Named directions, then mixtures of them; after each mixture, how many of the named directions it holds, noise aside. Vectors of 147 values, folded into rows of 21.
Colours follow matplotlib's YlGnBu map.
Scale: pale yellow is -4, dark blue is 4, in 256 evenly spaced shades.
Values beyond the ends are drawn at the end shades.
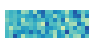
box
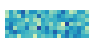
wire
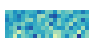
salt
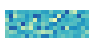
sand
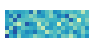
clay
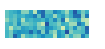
one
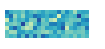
two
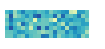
two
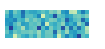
four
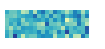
one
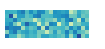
four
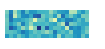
two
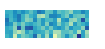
one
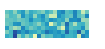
four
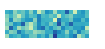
four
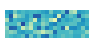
one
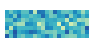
two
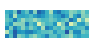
four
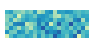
two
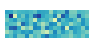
two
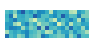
four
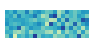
four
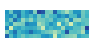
three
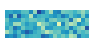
four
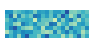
two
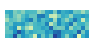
one
